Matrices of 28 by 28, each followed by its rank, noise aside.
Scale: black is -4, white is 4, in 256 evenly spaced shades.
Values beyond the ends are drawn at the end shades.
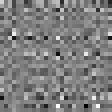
three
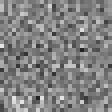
eight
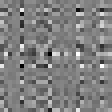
two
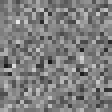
eight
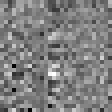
four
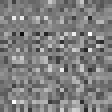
four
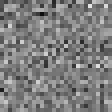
eight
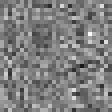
six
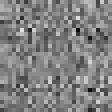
four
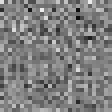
six
